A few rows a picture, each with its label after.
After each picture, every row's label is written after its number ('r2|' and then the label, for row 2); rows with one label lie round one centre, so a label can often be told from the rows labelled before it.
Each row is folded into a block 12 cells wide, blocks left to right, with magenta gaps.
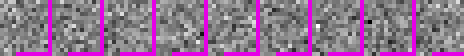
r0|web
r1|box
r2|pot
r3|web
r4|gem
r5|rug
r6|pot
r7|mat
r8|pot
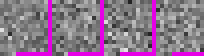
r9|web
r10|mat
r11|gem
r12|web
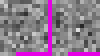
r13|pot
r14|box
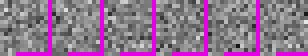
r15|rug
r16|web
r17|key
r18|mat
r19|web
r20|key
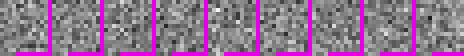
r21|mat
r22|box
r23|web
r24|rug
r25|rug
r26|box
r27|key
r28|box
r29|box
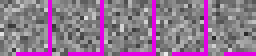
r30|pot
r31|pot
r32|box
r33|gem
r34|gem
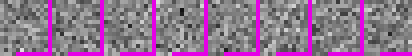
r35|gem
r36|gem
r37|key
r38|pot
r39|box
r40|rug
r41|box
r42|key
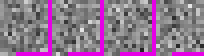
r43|pot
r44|gem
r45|web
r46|rug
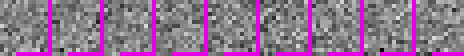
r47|pot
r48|box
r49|key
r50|rug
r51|mat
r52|box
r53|mat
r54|box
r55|web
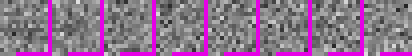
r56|key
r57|pot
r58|pot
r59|gem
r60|gem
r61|box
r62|gem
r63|key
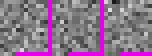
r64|gem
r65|web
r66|rug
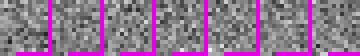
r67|key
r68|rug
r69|web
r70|box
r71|key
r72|gem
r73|rug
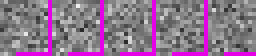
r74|pot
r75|mat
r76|rug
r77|gem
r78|web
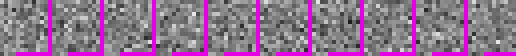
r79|mat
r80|web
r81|key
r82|box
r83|pot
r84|pot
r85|rug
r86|gem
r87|rug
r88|rug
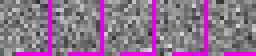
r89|gem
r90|mat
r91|mat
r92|rug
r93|rug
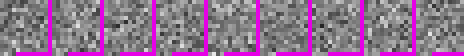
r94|pot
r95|box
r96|box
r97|rug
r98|pot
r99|key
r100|pot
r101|key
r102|gem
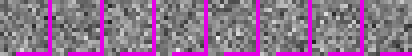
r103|gem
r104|key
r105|box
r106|rug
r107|gem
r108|mat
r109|mat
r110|web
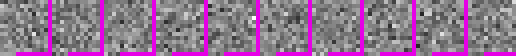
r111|gem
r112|mat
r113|gem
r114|pot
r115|mat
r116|rug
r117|key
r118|key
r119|pot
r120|box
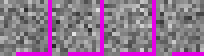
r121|web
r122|pot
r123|mat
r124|mat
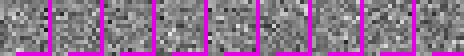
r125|gem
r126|key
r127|mat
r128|web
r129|web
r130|web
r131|mat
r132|key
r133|key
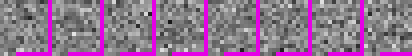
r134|gem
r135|pot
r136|pot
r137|key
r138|rug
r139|web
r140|web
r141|key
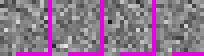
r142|mat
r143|pot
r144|mat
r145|mat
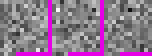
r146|mat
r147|rug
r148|web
